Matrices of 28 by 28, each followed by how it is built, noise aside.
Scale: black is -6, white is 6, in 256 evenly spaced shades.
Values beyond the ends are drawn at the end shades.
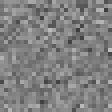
uneven rows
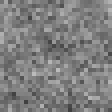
smooth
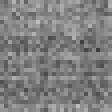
blocks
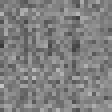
blocks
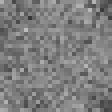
smooth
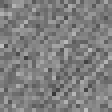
Hankel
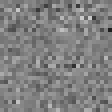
uneven rows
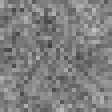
smooth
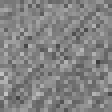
Hankel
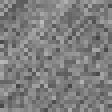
Hankel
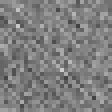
Toeplitz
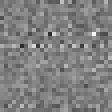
uneven rows
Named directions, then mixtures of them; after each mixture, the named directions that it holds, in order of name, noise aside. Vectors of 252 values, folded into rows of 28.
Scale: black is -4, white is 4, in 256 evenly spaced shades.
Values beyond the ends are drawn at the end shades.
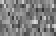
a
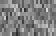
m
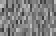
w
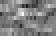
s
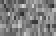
a, s.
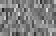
m, w.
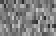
a.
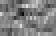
s.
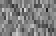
m.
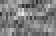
m, s.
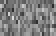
a, w.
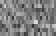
a, m.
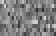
a.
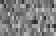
a.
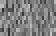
w.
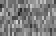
s, w.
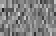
m, w.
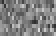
a.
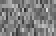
m.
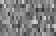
a.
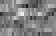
s.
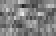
a, s.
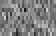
m.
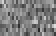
a.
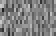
w.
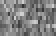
a, s.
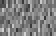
a, w.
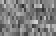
a, m.
